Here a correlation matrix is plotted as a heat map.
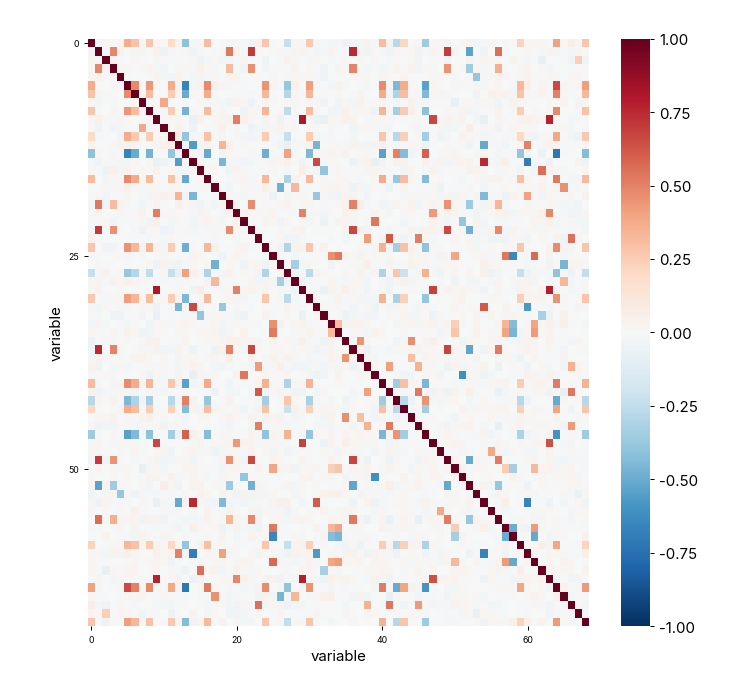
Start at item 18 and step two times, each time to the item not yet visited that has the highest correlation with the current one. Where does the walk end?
12
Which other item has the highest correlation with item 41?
23
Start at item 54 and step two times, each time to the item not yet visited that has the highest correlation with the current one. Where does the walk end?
31
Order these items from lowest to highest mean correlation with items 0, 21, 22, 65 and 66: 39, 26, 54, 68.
26, 54, 68, 39
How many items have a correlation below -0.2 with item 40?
4
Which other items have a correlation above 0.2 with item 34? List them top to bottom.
25, 33, 50, 57, 61
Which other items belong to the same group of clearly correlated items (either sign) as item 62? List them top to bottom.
15, 32
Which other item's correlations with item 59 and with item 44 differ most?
35
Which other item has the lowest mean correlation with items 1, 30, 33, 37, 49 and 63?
52
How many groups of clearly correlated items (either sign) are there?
14
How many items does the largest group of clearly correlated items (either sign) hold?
17
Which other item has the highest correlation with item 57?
25
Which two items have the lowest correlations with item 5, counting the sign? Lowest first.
13, 46
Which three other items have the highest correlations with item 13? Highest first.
46, 42, 27
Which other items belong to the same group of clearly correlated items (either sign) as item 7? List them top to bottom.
10
